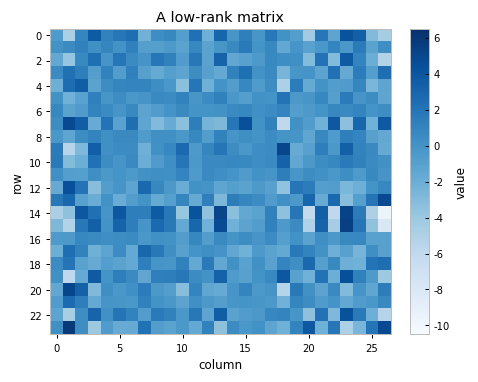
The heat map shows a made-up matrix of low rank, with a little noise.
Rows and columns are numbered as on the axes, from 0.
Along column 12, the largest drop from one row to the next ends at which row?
14
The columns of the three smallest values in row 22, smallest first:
26, 1, 20
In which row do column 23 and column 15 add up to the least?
23
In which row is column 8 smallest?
7
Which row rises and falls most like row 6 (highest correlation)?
10
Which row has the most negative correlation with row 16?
18
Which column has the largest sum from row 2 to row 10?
24
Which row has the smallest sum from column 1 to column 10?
13
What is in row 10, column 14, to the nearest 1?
1
